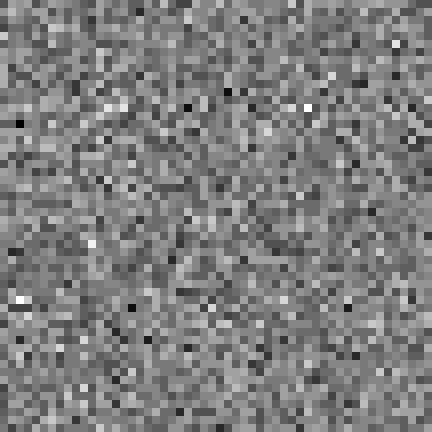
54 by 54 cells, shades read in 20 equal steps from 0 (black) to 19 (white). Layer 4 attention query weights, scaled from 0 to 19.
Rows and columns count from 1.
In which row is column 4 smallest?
45
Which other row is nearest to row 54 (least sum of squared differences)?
35
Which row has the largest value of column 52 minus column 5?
11
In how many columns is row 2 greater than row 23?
26
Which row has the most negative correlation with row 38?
43
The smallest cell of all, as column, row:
3, 16
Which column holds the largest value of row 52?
39
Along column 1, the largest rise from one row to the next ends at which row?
5
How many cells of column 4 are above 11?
13
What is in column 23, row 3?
9
